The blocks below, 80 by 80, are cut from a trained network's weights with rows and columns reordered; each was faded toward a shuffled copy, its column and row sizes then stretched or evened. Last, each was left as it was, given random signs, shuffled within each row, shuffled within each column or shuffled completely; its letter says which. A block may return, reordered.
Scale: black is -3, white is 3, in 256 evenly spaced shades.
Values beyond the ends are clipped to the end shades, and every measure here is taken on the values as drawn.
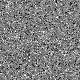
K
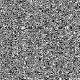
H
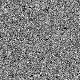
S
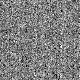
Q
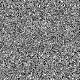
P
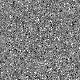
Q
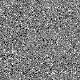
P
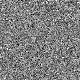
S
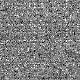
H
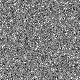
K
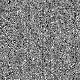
Q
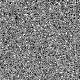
S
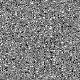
H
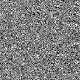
H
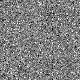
Q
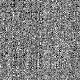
H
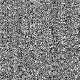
H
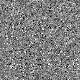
P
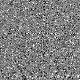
H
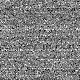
S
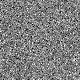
K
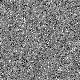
K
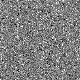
Q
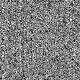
Q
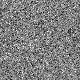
K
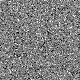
K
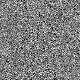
P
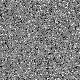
K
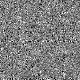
P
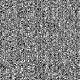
H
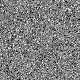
K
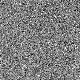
S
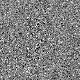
P
